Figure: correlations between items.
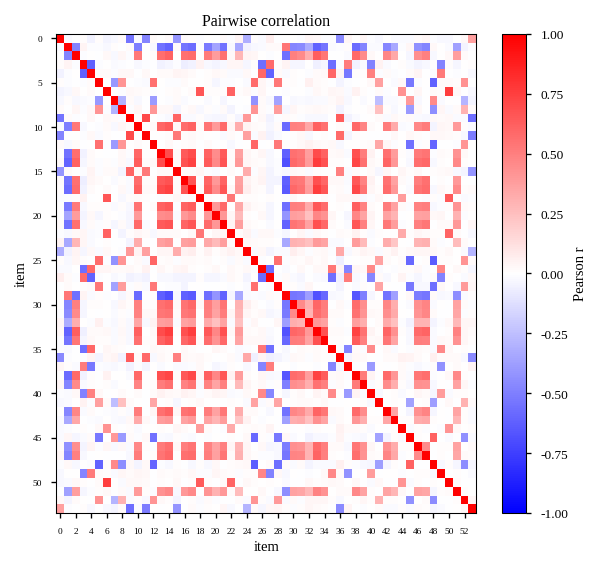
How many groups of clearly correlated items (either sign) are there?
5
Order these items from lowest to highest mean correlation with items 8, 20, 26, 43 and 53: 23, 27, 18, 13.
27, 18, 23, 13
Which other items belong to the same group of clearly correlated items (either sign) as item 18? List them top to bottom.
6, 22, 44, 50
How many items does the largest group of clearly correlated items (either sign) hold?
24
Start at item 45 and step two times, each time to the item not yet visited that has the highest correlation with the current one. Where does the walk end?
7
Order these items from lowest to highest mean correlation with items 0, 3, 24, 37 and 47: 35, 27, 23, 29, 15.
35, 29, 15, 23, 27
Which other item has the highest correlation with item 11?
9
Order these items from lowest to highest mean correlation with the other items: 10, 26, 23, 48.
48, 26, 23, 10
